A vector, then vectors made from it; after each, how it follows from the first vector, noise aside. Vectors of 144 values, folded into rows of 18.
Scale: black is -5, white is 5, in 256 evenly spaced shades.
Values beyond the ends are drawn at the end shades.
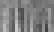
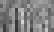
negated.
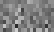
sign-scrambled.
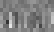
wrapped around, partly zeroed.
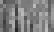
negated.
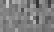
reversed, negated, partly zeroed.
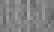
wrapped around, shrunk.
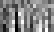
negated, scaled up.
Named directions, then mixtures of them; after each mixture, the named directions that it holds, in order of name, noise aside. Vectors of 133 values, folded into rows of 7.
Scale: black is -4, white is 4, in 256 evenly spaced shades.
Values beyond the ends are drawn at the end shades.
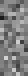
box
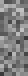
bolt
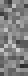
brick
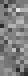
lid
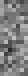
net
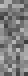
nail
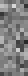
bolt, brick, nail.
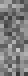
nail.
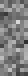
brick, lid, nail.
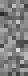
brick, nail.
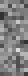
box, brick, nail.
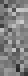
box, lid.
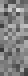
bolt, lid, net.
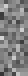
bolt, box, lid.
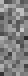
bolt.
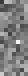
bolt, brick, net.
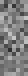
bolt, nail, net.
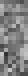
lid, nail, net.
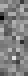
bolt, box, nail.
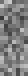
brick, nail.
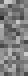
bolt, box, nail.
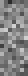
brick, lid, net.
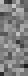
bolt, brick.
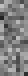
box, nail.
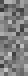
bolt.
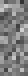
bolt, nail, net.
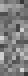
bolt, nail, net.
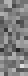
brick.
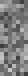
nail, net.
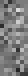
lid.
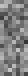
nail.
